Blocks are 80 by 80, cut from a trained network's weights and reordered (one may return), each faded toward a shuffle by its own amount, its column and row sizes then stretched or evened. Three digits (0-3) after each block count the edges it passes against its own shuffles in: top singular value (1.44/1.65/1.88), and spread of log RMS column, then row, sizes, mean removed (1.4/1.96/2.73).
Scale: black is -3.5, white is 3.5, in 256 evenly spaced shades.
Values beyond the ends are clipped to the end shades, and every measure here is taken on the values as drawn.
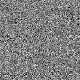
2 0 1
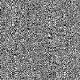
3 2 0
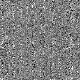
0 3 0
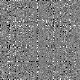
1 3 2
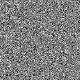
0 2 1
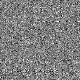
0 0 2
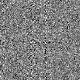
2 2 0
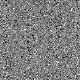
0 2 1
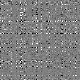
3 3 3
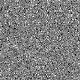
1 1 0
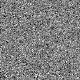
0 1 1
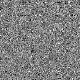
1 0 1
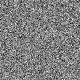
0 0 0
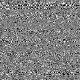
2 0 3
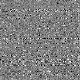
1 1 3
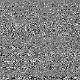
0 2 3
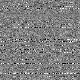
2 0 3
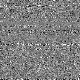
0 0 3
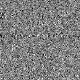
1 1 1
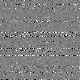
1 0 3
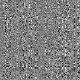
3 3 1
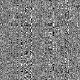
3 3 0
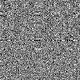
2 0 1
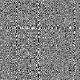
3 3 1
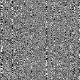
2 3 0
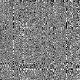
3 3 1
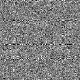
3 1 2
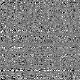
1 2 3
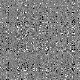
2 3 2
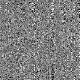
2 2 1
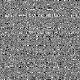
3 1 3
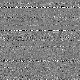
3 0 3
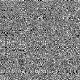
3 1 2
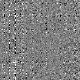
1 3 2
